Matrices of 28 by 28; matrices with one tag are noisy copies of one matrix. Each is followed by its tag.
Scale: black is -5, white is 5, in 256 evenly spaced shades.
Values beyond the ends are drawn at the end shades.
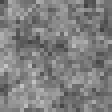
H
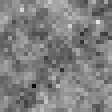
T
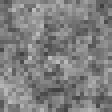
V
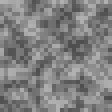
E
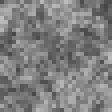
T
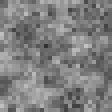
H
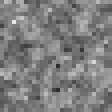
E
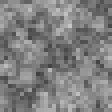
T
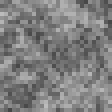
T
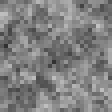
T
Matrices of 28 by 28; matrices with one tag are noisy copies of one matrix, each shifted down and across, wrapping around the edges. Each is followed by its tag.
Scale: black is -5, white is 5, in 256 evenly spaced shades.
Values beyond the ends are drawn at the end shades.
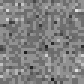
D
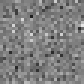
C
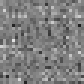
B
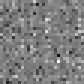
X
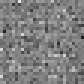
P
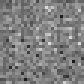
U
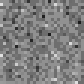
U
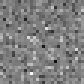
U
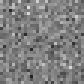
C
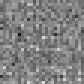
C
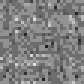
B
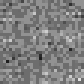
B
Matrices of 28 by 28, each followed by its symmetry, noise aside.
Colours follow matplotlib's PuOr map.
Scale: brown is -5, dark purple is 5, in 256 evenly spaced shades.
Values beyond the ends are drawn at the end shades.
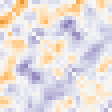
symmetric.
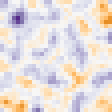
symmetric.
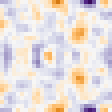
mirrored top to bottom.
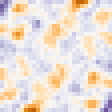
same after a half turn.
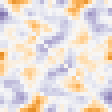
same after a half turn.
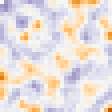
symmetric.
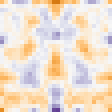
mirrored left to right.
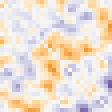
symmetric.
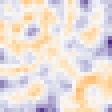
symmetric.
